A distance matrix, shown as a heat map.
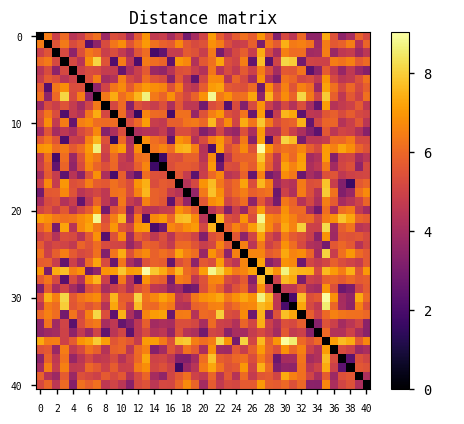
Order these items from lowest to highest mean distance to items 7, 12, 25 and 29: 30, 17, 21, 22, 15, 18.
18, 15, 17, 22, 30, 21
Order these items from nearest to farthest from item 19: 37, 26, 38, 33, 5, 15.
5, 26, 37, 38, 33, 15
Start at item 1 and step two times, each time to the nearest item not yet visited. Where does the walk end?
27
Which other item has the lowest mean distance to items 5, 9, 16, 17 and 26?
19
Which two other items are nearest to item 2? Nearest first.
14, 15
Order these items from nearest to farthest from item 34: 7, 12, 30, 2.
2, 12, 7, 30
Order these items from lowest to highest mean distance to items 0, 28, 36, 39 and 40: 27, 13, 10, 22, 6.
22, 10, 6, 13, 27
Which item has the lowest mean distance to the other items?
34
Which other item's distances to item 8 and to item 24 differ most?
35
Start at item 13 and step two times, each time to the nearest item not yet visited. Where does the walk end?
11
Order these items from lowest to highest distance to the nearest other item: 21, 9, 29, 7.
9, 21, 29, 7
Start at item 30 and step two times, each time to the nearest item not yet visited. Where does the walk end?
38
